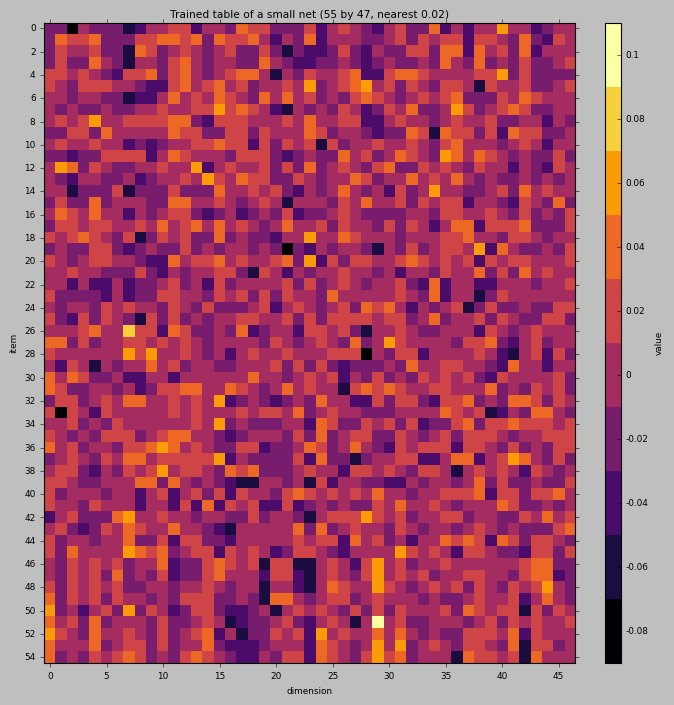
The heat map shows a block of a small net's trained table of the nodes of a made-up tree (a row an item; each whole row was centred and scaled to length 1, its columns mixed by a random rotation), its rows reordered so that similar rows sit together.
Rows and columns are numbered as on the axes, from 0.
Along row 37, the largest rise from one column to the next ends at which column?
24
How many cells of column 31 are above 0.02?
7
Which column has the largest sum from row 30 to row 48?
10
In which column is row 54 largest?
29
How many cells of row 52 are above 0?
18
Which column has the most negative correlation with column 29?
11
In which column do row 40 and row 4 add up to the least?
20
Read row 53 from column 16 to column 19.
-0.04 -0.04 -0.04 -0.02
